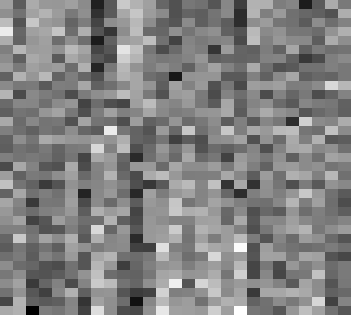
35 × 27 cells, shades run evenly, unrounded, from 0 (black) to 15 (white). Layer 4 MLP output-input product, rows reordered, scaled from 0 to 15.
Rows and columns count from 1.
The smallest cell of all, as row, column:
35, 3
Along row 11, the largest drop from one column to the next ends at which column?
2
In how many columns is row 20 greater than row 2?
17
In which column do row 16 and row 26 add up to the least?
20
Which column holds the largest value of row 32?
14
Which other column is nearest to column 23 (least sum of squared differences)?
6
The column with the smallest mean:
7
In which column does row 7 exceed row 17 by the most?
11
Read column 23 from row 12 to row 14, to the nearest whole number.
5 8 3
